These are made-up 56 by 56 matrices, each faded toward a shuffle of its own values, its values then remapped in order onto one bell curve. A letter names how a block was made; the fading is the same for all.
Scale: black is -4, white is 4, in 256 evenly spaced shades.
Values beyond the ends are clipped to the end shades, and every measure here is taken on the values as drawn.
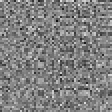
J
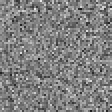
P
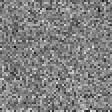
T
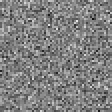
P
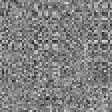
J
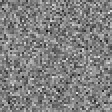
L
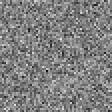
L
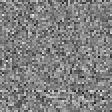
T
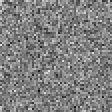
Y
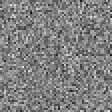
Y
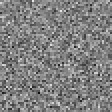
Y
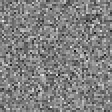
Y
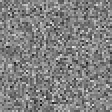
P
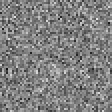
Y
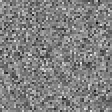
Y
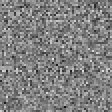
T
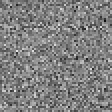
T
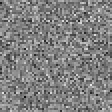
T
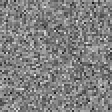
L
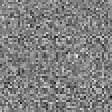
J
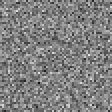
Y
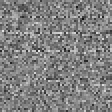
T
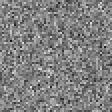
P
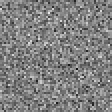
L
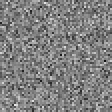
L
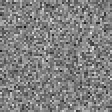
L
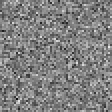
P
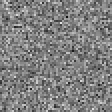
L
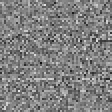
T
